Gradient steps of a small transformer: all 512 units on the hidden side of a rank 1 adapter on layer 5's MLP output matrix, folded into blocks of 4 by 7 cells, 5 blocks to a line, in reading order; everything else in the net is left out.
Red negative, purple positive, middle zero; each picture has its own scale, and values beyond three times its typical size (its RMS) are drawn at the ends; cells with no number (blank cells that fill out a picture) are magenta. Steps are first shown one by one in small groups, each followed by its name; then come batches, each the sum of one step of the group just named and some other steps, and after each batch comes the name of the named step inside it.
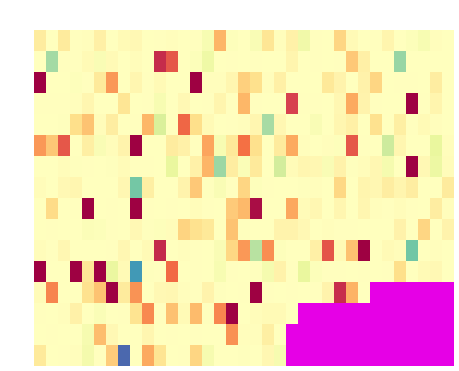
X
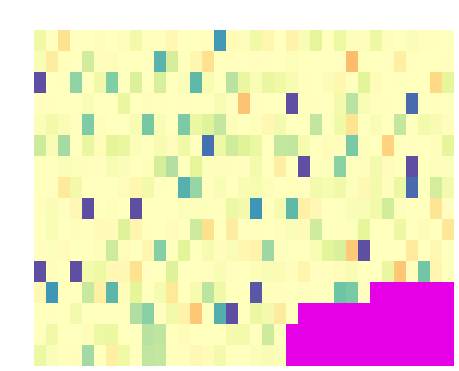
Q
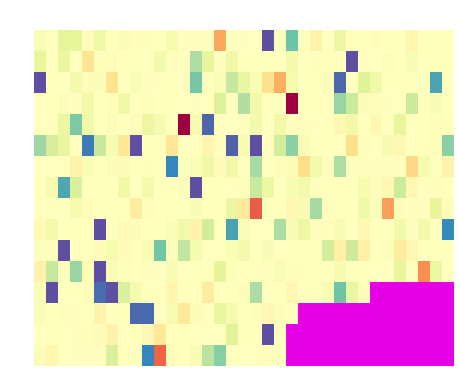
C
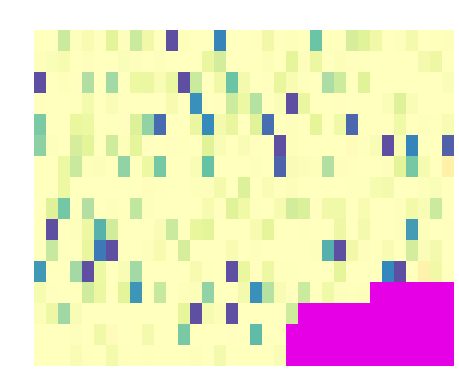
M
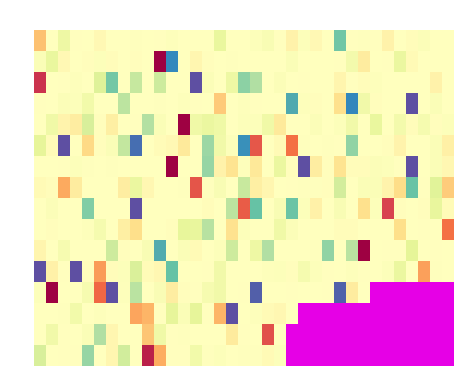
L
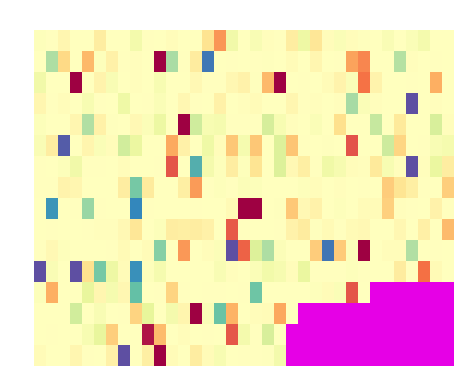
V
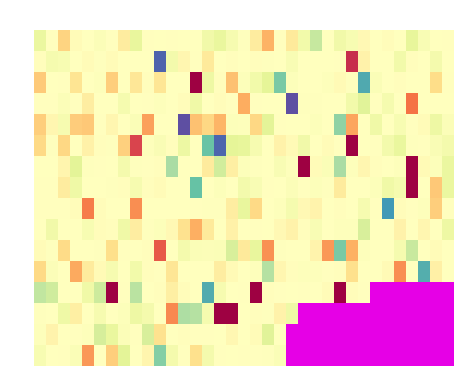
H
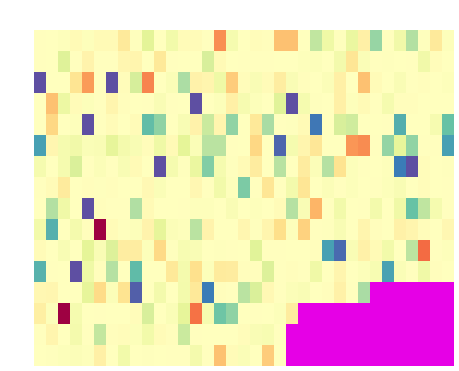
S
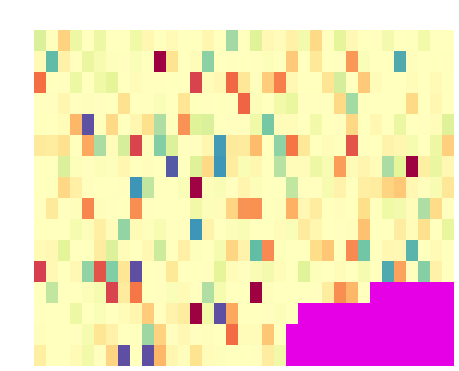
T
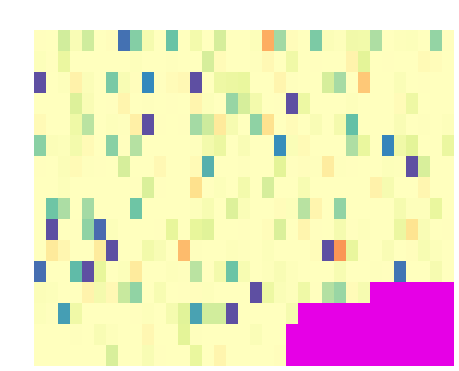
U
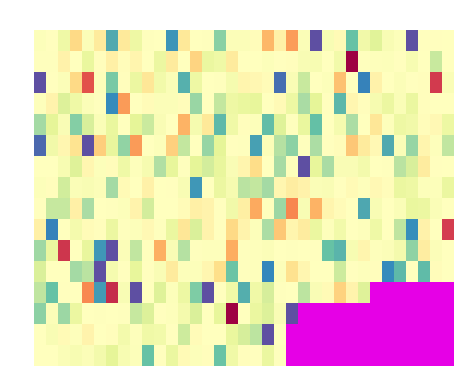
M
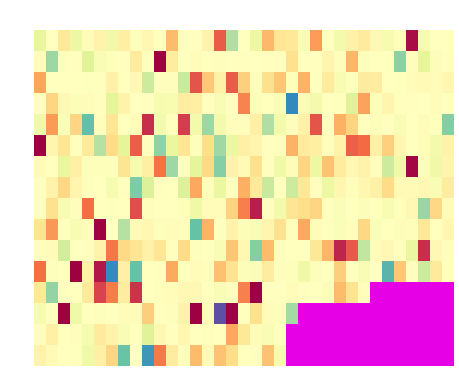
T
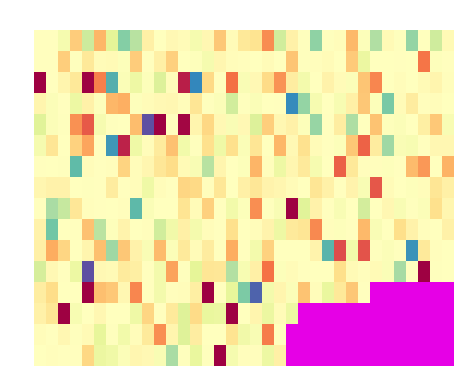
U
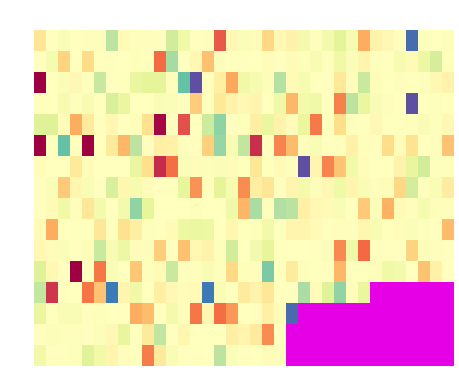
L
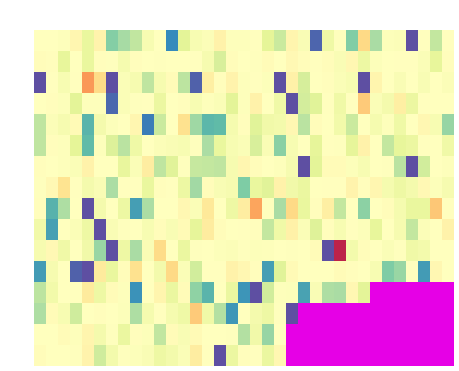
U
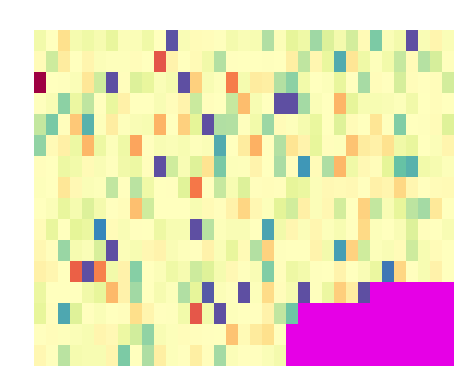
T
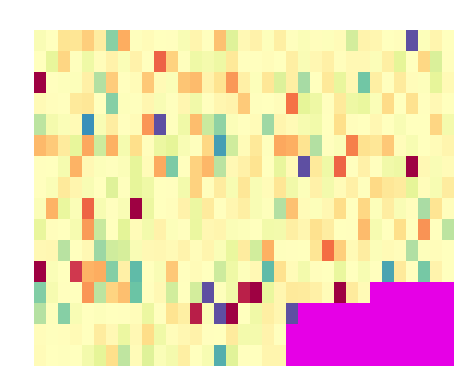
T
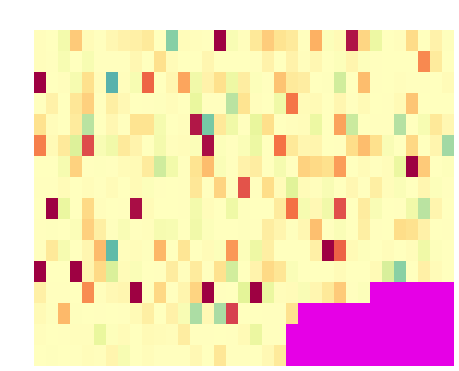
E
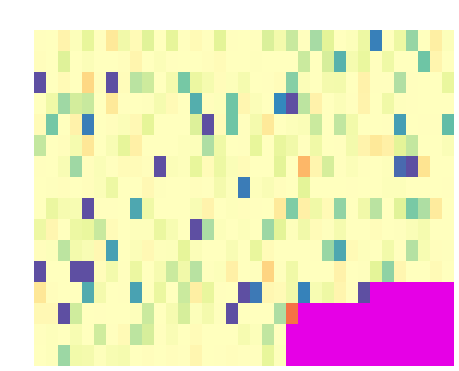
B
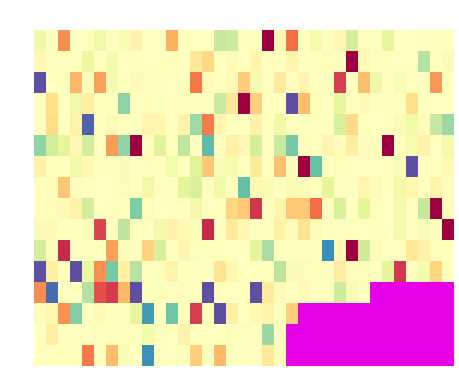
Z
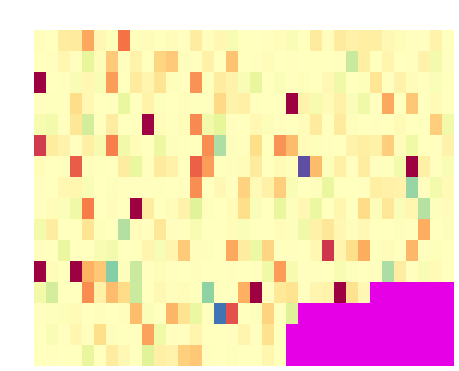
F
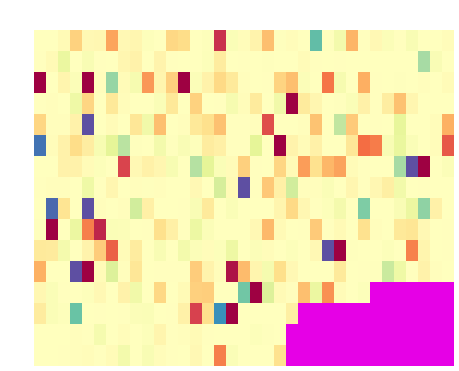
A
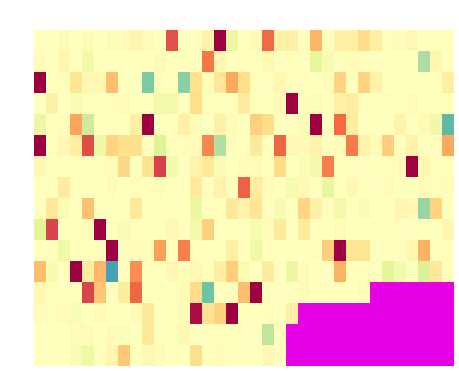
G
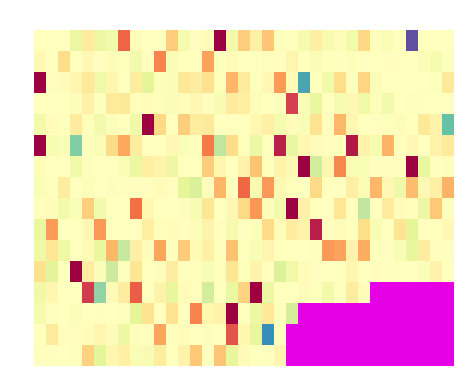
G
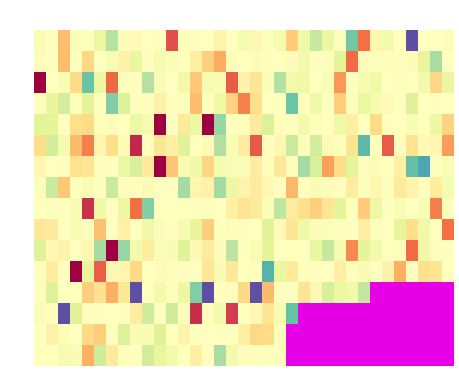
Z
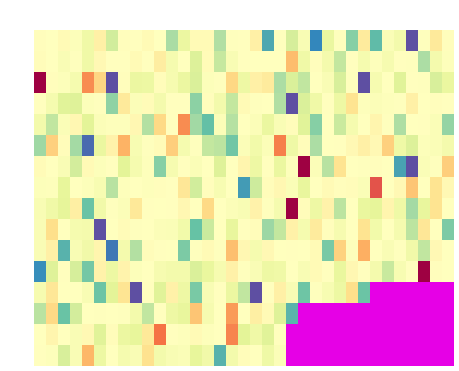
B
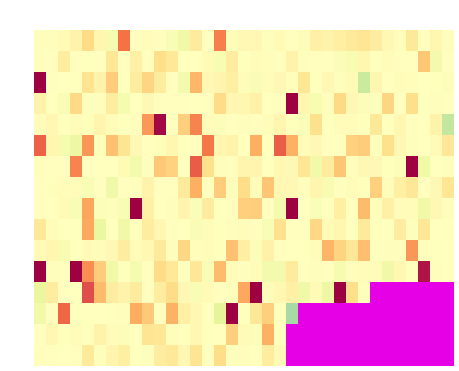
F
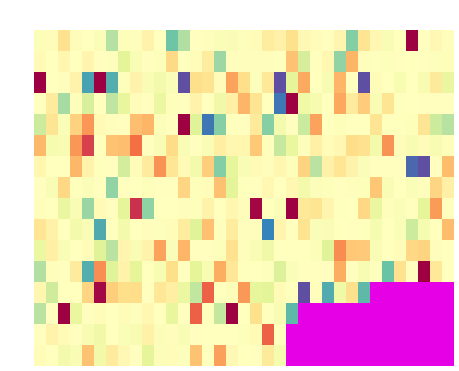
Z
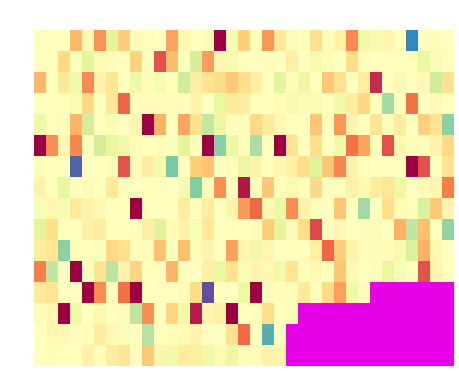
G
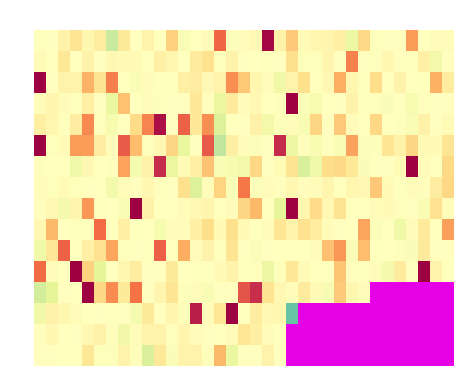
G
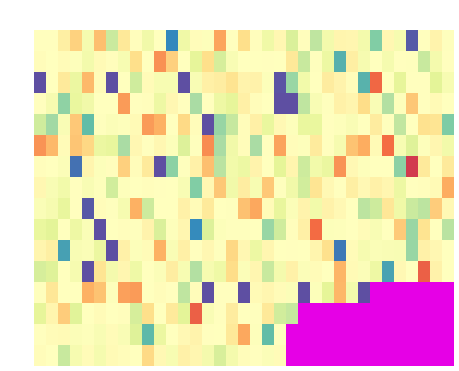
B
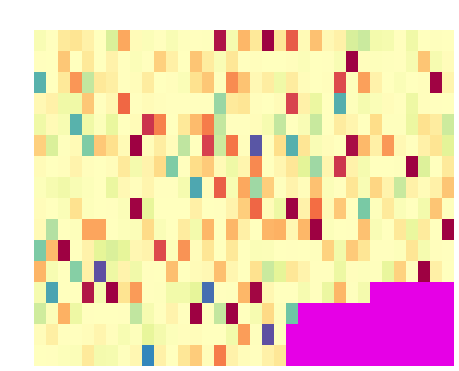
Z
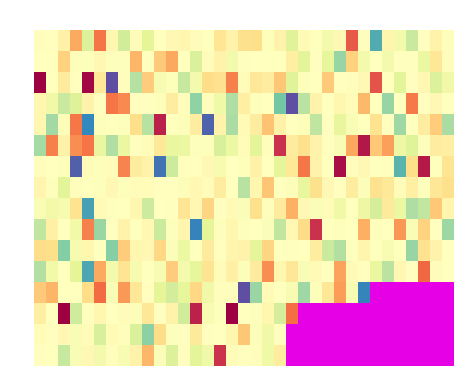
B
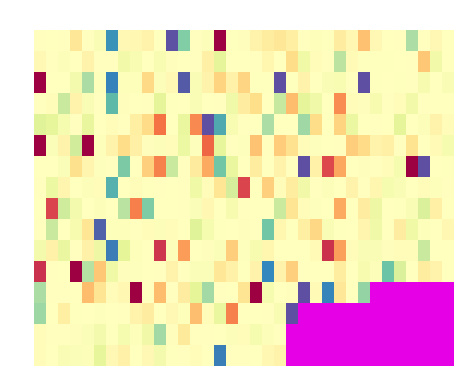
E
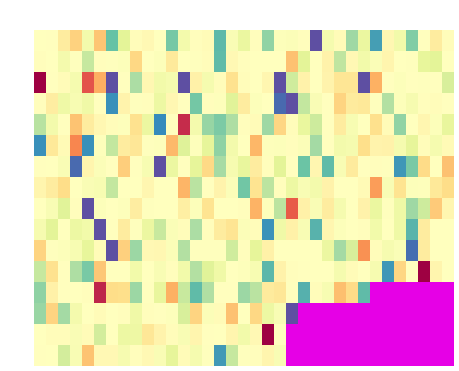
B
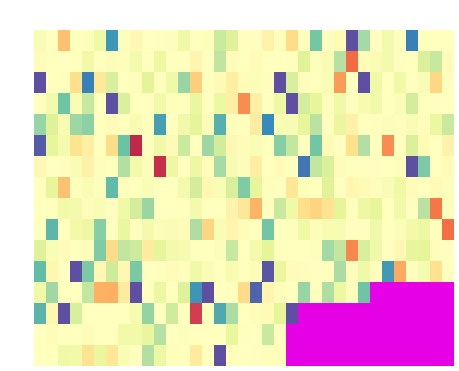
Z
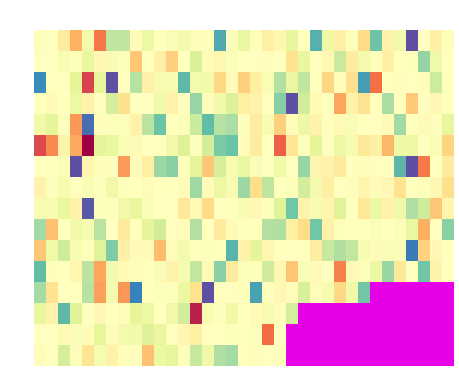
B
